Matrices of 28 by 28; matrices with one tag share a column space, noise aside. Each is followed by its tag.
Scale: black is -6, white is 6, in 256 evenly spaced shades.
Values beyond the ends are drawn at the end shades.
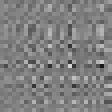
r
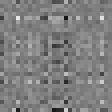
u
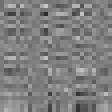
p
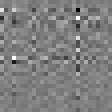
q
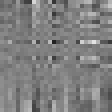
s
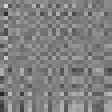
p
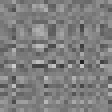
r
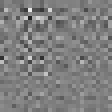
q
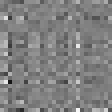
u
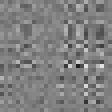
r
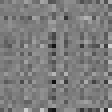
u
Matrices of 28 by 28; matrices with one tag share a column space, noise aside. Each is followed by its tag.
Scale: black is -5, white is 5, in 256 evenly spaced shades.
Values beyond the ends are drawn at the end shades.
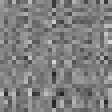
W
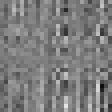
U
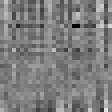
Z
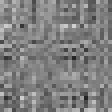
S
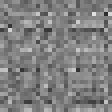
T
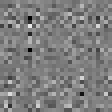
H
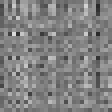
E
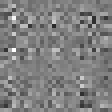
H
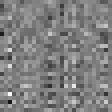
E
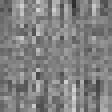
U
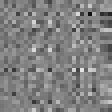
T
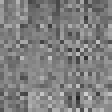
S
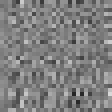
W
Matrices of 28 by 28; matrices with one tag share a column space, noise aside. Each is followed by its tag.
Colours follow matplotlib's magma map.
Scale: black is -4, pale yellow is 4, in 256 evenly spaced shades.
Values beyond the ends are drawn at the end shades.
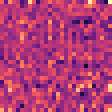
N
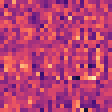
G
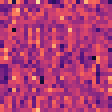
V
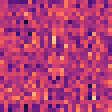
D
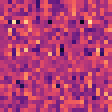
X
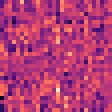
X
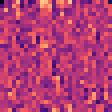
D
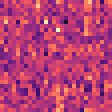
X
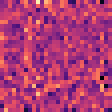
N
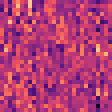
X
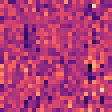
V
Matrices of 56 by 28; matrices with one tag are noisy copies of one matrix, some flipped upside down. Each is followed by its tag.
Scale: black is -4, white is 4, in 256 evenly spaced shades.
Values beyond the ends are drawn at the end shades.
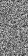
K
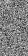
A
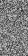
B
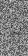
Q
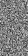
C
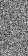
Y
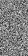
Y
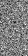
K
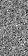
Y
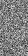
C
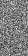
Y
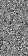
Y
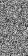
B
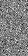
Y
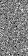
K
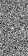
C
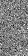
C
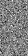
A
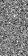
B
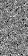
B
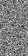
A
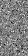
B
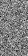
B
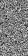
B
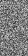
K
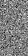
Y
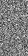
C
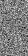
A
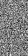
Q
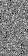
B
